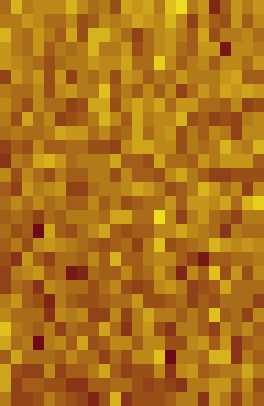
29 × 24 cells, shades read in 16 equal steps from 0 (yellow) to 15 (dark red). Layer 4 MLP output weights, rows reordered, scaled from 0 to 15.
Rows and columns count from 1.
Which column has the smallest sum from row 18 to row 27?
15
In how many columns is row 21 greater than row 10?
17
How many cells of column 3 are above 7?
19
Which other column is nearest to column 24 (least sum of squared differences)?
14
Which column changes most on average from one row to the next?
20
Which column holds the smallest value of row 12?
5
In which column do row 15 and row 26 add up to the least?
21
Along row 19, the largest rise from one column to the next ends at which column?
12
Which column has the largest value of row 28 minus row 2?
16
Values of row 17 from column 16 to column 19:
6 4 6 7
